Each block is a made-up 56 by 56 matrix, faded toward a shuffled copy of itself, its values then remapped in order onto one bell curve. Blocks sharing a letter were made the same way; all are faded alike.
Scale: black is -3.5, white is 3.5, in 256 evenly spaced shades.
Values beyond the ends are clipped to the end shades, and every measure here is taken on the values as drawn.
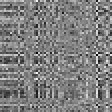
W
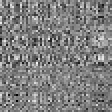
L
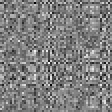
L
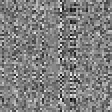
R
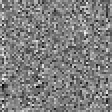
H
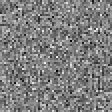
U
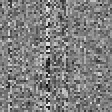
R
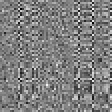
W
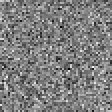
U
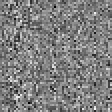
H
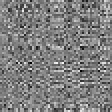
L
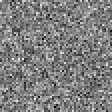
U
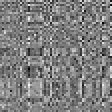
W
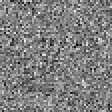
U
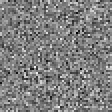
U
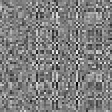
W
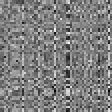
W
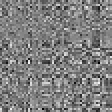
L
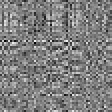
L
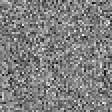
U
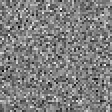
U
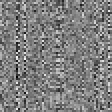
R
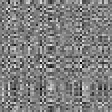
W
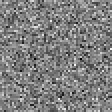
U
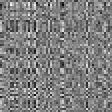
W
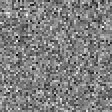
U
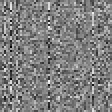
R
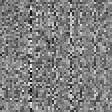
R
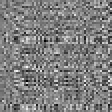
L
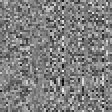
R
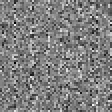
H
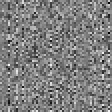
R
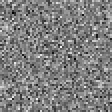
U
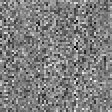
H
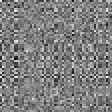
W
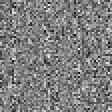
H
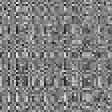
W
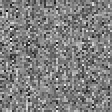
H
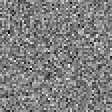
U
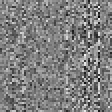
R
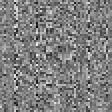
R
